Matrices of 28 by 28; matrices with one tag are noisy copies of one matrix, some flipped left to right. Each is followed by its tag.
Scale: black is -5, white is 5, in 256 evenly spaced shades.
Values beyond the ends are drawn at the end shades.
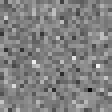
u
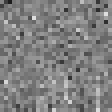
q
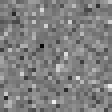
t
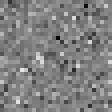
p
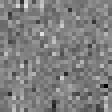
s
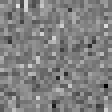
s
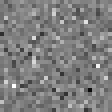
u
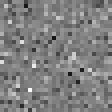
p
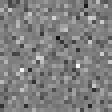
p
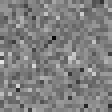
p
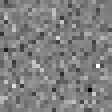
u
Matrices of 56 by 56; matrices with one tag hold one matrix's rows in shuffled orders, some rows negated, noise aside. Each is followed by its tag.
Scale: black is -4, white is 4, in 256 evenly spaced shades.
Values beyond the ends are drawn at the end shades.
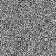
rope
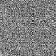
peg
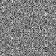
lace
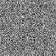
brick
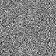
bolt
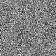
rope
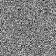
rope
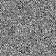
rope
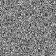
rope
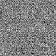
peg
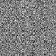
brick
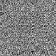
peg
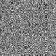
lace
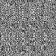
brick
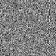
bolt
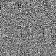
rope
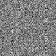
lace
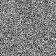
rope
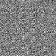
brick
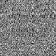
peg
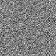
bolt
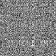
peg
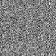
bolt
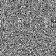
rope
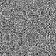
bolt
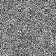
rope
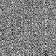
lace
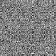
peg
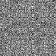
peg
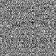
peg
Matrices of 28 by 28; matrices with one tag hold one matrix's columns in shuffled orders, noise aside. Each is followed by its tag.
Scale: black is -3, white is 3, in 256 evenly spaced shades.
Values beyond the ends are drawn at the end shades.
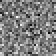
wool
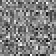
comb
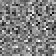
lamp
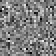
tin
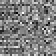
lamp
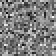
wool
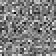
lamp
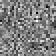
tin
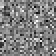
tin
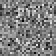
tin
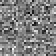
lamp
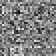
lamp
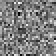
comb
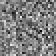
wool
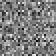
comb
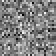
wool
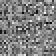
lamp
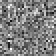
tin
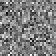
comb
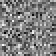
wool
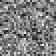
wool
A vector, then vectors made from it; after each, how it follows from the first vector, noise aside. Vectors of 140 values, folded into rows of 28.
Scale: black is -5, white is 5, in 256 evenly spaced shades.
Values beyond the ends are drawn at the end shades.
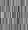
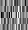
negated, scaled up.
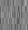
shrunk.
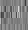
negated, partly zeroed.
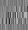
reversed, partly zeroed.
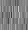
negated, partly zeroed.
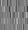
reversed, partly zeroed.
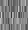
sign-scrambled.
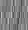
partly zeroed.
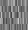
sign-scrambled.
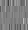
partly zeroed.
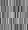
sign-scrambled.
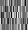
negated, scaled up.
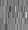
reversed, partly zeroed.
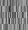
reversed.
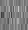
negated, partly zeroed.
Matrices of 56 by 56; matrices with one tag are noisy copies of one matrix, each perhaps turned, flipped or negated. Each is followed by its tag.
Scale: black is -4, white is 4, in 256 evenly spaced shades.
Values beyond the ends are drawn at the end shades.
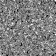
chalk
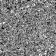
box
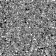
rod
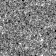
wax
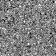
rod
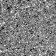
box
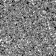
box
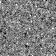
rod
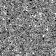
wax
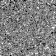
box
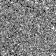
box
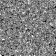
chalk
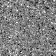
box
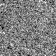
box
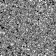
box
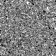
box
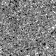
box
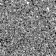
box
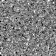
chalk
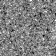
wax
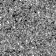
wax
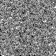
chalk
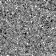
rod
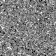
box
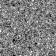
wax
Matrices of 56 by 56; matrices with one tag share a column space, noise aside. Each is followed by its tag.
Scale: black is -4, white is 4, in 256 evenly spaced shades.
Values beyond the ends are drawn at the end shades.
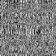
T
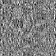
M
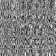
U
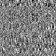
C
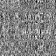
T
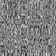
U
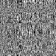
T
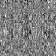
T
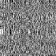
T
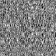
M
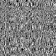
C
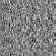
M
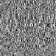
M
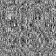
M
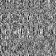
T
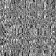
U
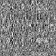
M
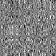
U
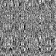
C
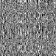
T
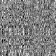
U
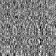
U
